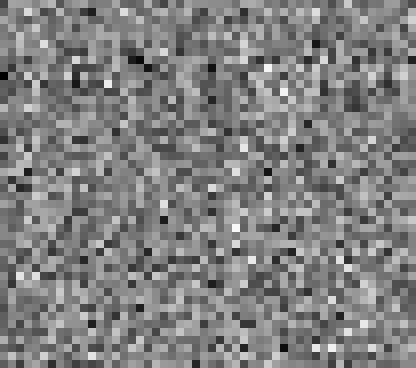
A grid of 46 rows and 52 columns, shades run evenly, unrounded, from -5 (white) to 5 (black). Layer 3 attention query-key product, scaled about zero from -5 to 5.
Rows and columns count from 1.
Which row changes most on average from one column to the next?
44
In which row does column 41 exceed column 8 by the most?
41
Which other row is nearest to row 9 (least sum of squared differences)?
23
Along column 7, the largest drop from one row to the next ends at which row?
33
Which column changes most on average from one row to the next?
31
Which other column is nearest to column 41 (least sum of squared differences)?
26
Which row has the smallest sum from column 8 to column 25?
37
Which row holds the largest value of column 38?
19
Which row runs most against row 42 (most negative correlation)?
14
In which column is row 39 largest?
18
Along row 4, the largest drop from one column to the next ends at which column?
52
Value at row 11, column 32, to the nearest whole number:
0
